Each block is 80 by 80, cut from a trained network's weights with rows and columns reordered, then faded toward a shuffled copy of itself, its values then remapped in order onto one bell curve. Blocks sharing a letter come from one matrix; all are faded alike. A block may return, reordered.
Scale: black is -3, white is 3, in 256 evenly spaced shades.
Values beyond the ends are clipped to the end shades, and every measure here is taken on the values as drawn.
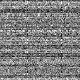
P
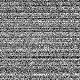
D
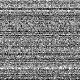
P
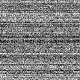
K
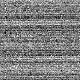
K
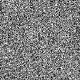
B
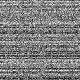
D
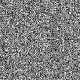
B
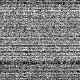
D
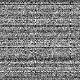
P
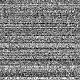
D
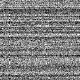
P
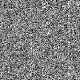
B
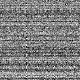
P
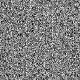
B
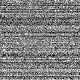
P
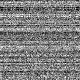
D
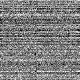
K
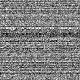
D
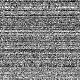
P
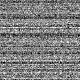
K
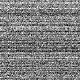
K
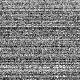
D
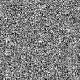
B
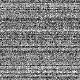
P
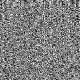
B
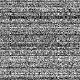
P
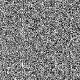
B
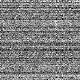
P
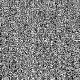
B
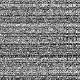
P
